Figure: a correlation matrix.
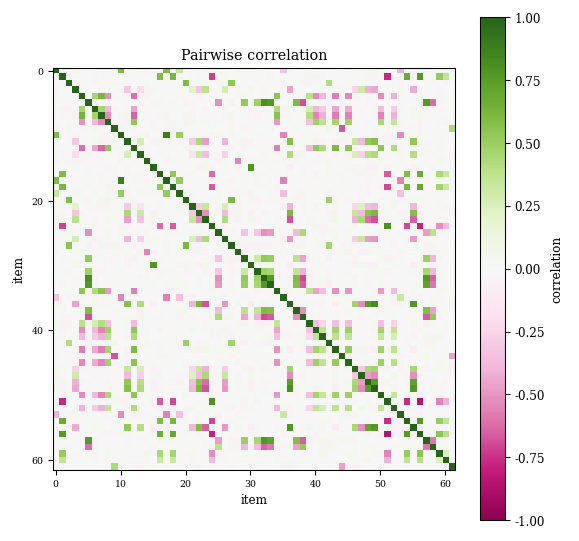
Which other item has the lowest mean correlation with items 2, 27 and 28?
14
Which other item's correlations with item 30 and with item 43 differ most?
15
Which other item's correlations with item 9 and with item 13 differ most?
44
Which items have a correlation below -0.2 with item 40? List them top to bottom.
4, 6, 7, 34, 39
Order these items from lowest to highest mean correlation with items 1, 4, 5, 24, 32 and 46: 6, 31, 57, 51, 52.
52, 51, 6, 31, 57
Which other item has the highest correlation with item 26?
23
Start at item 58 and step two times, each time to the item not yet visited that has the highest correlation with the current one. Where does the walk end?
25
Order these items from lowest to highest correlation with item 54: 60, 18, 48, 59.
48, 60, 59, 18
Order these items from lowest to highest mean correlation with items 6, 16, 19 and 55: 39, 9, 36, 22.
9, 39, 22, 36
